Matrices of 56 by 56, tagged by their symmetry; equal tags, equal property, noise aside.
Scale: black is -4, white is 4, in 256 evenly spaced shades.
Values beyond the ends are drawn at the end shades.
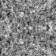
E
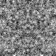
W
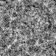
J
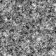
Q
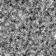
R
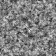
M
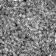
J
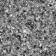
J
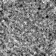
J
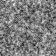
M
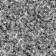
J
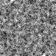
M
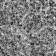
J
